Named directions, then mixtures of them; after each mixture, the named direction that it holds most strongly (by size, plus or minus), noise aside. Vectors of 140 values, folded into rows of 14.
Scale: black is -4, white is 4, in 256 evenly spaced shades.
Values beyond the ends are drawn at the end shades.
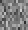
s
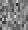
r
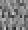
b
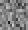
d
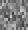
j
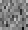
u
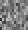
r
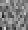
b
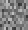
b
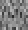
b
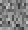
d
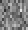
s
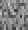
b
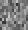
r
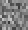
r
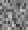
d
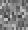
j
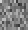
s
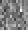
s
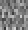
b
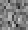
d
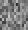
r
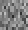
u
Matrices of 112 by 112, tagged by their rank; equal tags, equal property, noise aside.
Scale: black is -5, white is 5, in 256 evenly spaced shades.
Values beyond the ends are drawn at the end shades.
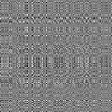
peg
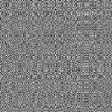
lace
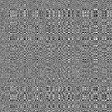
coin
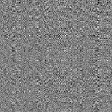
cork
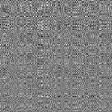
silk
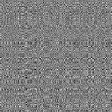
lace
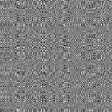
peg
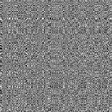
silk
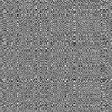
lace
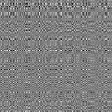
peg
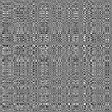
peg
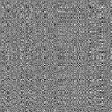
lace
